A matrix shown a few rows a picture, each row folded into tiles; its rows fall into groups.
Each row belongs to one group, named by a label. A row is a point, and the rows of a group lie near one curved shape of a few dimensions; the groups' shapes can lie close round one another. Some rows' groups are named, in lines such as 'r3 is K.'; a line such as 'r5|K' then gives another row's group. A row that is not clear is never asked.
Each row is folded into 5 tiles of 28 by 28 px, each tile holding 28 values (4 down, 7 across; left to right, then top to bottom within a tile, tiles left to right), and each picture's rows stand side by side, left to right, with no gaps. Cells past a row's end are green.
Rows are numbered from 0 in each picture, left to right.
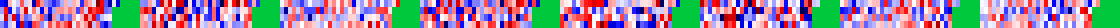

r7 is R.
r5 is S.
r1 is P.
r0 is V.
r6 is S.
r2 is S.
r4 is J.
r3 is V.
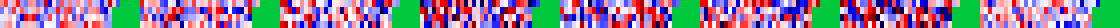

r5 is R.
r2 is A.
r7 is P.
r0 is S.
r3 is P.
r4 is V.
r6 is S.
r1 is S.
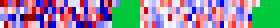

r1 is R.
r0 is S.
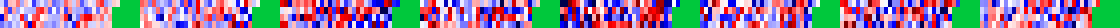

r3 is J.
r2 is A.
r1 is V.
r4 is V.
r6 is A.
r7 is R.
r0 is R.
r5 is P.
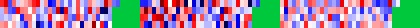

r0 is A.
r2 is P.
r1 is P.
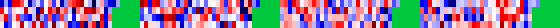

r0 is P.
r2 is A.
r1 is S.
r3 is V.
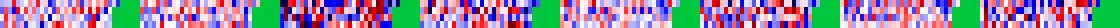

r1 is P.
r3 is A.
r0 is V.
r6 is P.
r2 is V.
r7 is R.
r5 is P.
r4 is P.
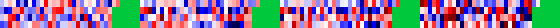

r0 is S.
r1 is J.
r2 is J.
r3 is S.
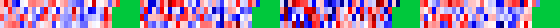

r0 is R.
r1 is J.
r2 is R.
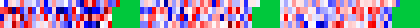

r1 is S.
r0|J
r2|V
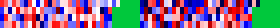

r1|V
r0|S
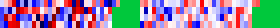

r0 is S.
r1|S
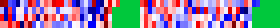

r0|R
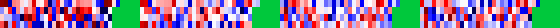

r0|A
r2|R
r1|A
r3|R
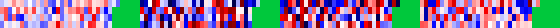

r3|P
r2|V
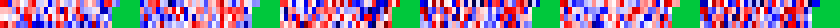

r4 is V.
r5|P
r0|A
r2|R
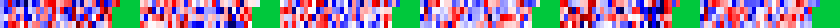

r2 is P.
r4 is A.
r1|J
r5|R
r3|R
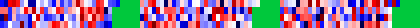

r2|V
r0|V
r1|J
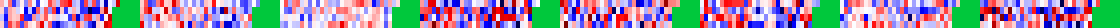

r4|R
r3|J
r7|J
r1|P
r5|J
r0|R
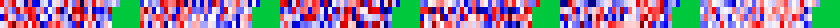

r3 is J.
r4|V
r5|V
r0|J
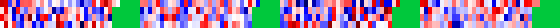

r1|S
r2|S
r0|R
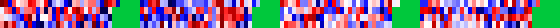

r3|J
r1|V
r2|S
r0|A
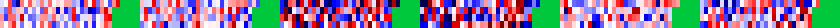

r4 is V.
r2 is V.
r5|S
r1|V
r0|R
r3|V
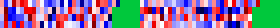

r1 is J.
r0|R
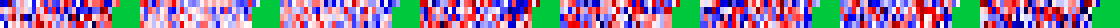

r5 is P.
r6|V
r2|P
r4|S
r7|A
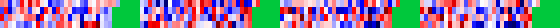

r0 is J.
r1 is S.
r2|J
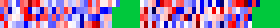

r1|R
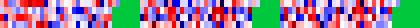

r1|J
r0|J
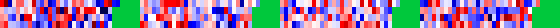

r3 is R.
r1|J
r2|S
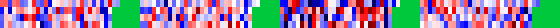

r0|S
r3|A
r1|S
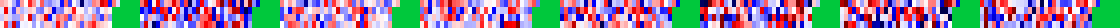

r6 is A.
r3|J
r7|R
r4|J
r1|S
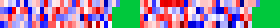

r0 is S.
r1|J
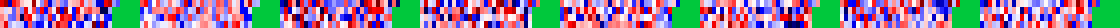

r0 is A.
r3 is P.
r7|V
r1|S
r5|J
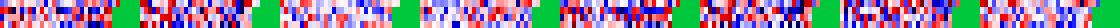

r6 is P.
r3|V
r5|A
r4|J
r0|J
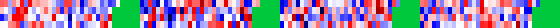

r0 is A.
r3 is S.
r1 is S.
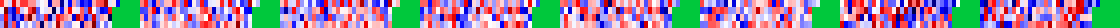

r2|P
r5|S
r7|V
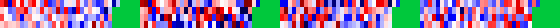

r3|V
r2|P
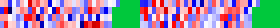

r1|P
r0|J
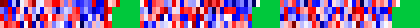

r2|J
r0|R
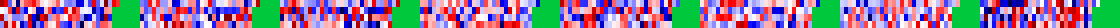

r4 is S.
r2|J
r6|S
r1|R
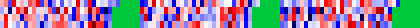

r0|A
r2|S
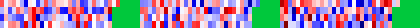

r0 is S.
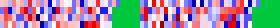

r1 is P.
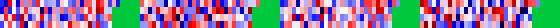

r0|V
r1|S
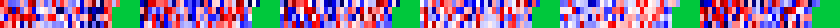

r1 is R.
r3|R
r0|A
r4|V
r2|R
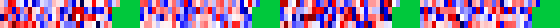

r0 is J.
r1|S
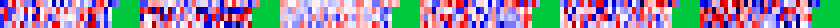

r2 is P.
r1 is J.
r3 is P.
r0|P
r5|P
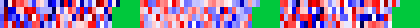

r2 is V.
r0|R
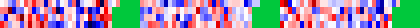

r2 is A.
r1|S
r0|J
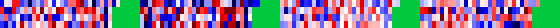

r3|J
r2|P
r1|P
